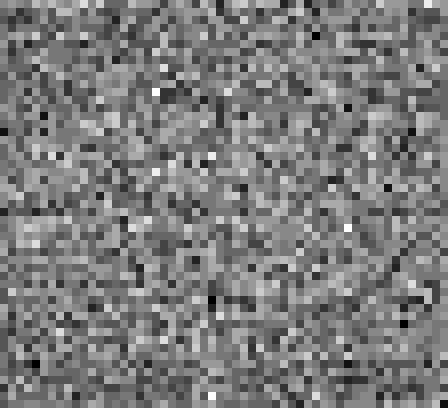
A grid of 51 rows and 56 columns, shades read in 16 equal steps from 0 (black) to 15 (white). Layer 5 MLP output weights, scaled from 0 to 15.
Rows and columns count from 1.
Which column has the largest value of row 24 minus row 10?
22
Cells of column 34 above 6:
36
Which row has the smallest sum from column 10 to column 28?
8
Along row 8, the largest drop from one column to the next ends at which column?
15
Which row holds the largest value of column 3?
25
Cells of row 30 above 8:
15
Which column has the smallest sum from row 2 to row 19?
4
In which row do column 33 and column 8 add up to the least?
20
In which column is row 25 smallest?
13
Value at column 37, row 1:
5
